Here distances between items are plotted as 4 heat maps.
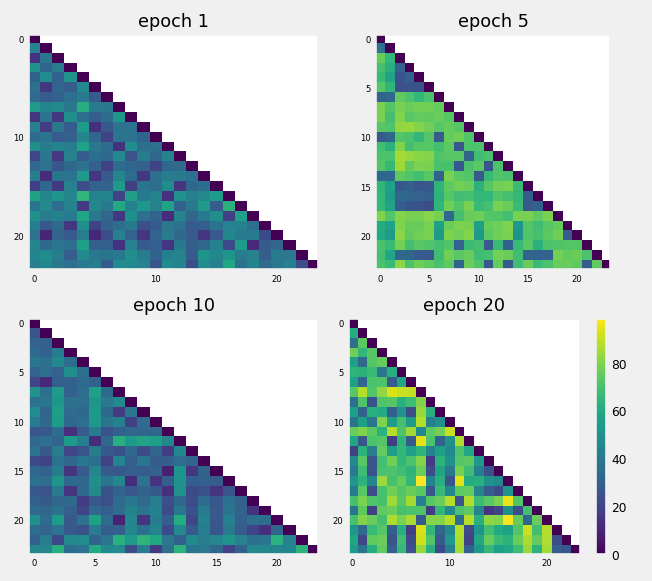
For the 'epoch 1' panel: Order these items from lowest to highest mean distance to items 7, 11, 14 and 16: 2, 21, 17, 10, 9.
21, 9, 10, 2, 17
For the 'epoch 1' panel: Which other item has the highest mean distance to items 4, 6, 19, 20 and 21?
16
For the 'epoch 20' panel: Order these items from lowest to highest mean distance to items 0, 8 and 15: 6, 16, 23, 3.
16, 23, 6, 3
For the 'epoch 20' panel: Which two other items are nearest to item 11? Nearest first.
18, 20
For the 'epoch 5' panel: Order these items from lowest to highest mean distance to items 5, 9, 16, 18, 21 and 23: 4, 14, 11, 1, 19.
11, 4, 1, 14, 19
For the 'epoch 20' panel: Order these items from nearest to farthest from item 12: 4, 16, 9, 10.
4, 9, 10, 16
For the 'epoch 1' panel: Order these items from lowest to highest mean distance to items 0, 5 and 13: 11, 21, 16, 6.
6, 21, 11, 16
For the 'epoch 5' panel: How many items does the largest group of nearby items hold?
8
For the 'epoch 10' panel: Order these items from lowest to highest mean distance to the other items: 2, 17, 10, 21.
17, 21, 10, 2
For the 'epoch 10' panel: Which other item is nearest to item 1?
6
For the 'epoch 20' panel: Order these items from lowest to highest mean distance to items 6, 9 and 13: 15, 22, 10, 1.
22, 1, 10, 15
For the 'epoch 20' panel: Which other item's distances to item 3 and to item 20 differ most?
7
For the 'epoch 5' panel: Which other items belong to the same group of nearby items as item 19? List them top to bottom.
20
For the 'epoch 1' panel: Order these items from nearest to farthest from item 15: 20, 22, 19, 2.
2, 20, 19, 22
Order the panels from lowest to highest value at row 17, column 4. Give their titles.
epoch 1, epoch 5, epoch 10, epoch 20
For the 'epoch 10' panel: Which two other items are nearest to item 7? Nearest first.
20, 9
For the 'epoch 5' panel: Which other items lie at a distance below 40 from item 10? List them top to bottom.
0, 1, 6, 14
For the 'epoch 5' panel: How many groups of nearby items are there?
6
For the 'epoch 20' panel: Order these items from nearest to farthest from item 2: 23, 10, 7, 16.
10, 16, 23, 7
